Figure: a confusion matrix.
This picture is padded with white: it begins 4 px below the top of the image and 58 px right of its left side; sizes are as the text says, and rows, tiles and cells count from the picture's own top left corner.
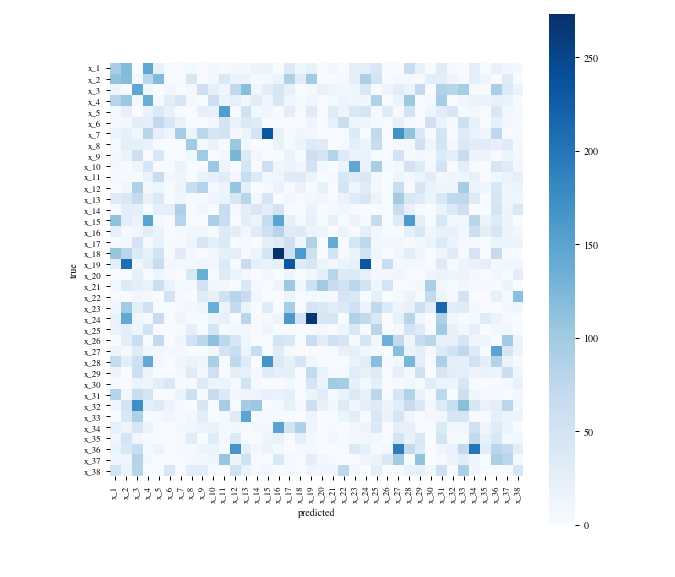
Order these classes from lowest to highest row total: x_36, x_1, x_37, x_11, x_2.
x_11, x_1, x_37, x_2, x_36
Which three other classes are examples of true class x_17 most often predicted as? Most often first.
x_21, x_19, x_24
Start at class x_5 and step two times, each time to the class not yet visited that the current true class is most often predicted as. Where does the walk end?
x_13
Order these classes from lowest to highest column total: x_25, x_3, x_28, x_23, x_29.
x_29, x_23, x_25, x_28, x_3
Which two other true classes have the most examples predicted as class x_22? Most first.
x_30, x_38
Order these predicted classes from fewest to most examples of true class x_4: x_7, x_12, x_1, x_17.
x_17, x_12, x_7, x_1
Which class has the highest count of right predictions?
x_18
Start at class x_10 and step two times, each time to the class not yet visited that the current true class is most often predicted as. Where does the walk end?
x_31
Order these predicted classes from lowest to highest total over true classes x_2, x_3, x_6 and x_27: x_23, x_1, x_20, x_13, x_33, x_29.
x_20, x_23, x_29, x_1, x_13, x_33
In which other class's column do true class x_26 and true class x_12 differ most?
x_10
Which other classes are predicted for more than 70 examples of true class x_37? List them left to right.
x_3, x_11, x_27, x_29, x_36
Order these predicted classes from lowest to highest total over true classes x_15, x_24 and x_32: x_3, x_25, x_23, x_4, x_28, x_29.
x_29, x_23, x_25, x_4, x_3, x_28
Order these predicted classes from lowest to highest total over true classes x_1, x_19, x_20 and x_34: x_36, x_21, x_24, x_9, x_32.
x_32, x_36, x_21, x_9, x_24
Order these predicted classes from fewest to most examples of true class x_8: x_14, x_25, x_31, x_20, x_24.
x_14, x_24, x_20, x_31, x_25
